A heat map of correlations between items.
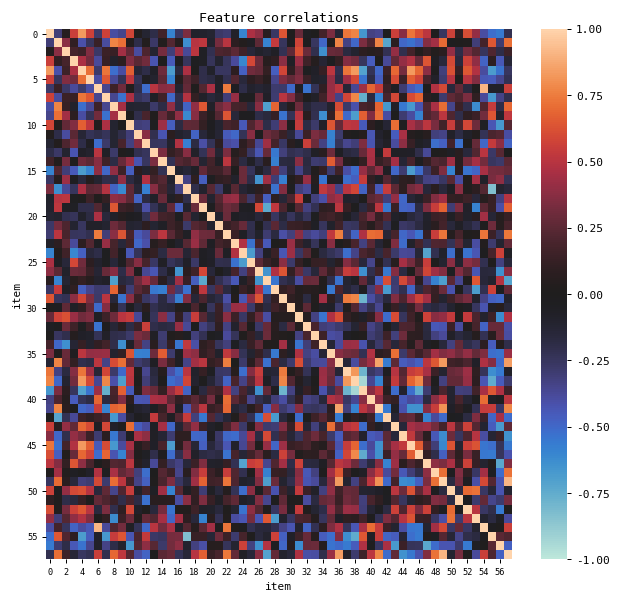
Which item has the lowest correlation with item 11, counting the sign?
35
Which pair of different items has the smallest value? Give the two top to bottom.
38, 39
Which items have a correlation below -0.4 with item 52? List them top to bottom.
15, 24, 56
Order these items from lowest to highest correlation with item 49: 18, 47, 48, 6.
47, 18, 6, 48
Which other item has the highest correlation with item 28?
8
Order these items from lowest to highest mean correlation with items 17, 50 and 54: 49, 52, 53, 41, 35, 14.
41, 49, 52, 53, 14, 35
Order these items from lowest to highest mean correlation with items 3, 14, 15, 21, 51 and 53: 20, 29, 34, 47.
34, 29, 20, 47
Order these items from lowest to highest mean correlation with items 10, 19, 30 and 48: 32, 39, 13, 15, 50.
39, 32, 13, 15, 50
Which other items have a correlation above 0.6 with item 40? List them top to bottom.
6, 22, 54
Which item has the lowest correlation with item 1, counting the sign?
42
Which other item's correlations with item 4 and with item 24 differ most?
0
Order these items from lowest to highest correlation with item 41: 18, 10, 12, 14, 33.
33, 12, 10, 14, 18
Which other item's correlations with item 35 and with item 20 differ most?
43
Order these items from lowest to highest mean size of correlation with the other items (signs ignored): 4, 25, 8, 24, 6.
25, 24, 6, 8, 4
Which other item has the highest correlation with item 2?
31
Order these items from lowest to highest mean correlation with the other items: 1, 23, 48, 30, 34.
34, 30, 23, 1, 48
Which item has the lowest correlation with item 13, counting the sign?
28
